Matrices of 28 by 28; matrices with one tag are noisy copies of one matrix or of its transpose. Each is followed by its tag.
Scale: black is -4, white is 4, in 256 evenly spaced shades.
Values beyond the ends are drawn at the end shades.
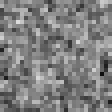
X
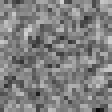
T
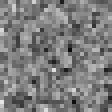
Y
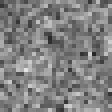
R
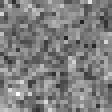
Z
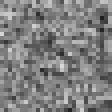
Y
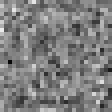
Y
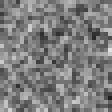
T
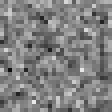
Y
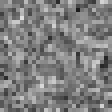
X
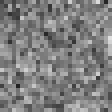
R
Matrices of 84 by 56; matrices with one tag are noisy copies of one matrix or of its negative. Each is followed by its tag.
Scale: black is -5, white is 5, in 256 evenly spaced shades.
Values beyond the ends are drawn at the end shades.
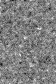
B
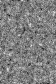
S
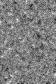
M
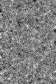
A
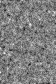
S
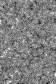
M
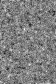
S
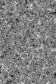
M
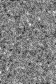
S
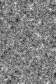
M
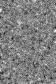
A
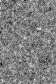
B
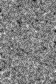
A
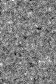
B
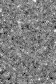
A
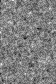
B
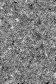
M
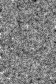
A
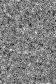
S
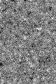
B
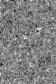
B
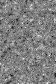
M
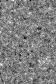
B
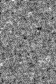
B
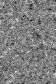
M
